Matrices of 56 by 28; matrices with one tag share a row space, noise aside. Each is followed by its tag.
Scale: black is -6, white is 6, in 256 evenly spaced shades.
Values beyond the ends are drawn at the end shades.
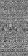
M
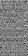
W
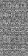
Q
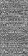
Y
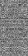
Y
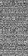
W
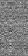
M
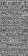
Y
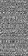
W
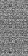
M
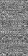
Y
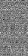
Q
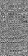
Y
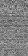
M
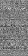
Q
